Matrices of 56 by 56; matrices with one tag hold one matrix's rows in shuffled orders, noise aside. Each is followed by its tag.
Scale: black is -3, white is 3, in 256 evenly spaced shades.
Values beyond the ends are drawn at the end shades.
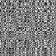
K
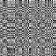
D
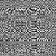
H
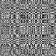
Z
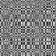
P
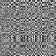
Z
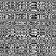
H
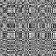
D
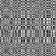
P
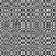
P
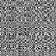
K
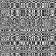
Z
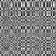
P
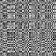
D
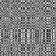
P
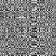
H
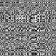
H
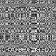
H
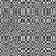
P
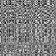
K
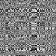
H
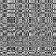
D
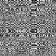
H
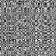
K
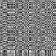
D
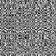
K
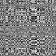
H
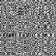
K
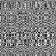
K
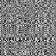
K
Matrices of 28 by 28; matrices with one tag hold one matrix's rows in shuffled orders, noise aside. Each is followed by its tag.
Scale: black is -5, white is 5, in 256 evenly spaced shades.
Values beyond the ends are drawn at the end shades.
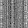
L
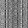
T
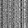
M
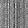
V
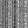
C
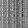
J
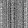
L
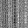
C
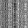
C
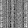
L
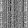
L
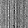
V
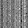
M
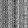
C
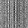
V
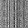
V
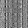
T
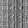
J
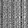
M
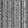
M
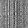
V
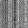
C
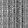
J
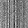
V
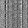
T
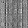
T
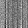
T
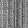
J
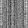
L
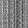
J
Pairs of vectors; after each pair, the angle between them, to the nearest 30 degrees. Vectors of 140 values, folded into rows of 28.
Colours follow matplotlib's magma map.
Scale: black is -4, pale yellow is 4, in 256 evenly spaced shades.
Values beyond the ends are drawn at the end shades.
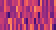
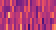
120 degrees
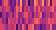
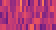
30 degrees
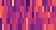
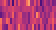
120 degrees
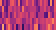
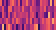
30 degrees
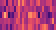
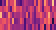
120 degrees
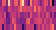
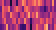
90 degrees
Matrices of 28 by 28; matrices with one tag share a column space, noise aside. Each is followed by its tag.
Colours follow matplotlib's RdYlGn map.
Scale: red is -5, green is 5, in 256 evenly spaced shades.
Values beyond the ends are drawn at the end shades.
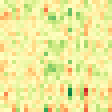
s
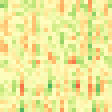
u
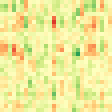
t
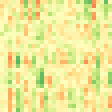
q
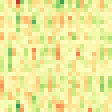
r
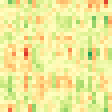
r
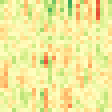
q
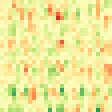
s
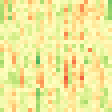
q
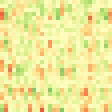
s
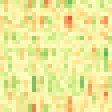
r
